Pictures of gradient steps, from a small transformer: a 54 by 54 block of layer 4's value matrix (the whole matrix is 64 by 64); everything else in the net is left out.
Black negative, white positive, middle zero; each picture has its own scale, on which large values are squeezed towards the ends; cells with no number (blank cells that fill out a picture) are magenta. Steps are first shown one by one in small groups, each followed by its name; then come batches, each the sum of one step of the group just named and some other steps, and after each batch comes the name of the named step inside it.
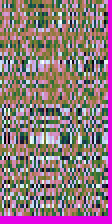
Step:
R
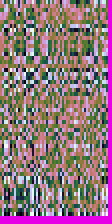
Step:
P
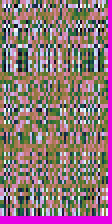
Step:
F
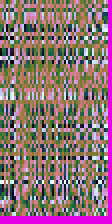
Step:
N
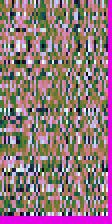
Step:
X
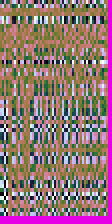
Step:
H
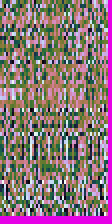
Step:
N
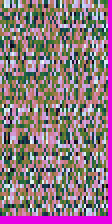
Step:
R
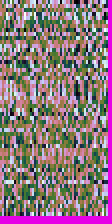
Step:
X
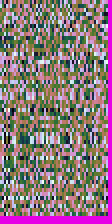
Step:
R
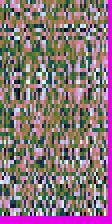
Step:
N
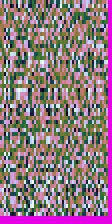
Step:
R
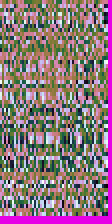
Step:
R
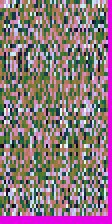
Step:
F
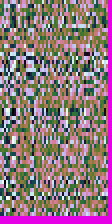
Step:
H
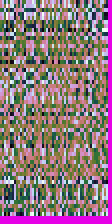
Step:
P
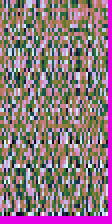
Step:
P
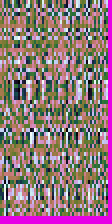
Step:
R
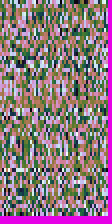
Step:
X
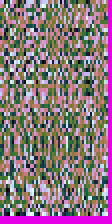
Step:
P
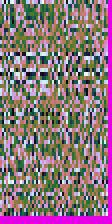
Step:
P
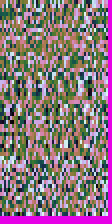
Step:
X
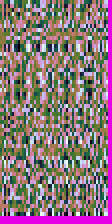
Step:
R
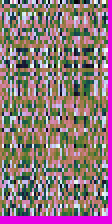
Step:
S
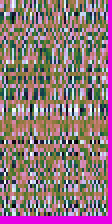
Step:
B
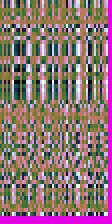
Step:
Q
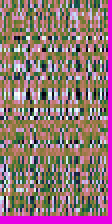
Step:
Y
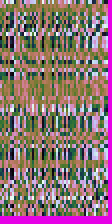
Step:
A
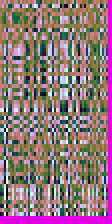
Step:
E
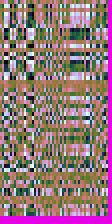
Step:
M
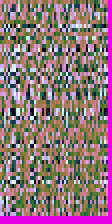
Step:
Y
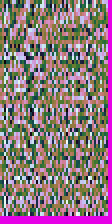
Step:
M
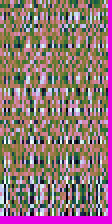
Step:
Y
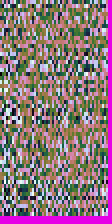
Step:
S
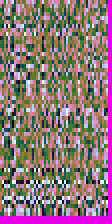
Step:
A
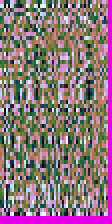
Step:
E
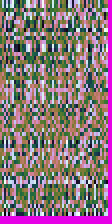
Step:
Q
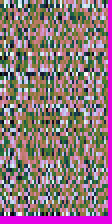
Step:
A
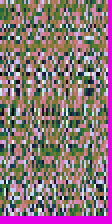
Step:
Q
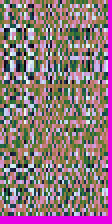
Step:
M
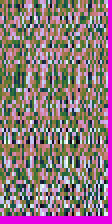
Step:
Q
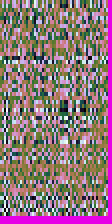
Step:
E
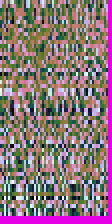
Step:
E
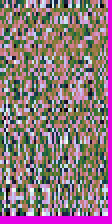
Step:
E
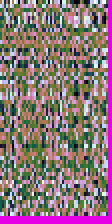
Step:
S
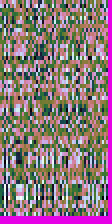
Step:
E
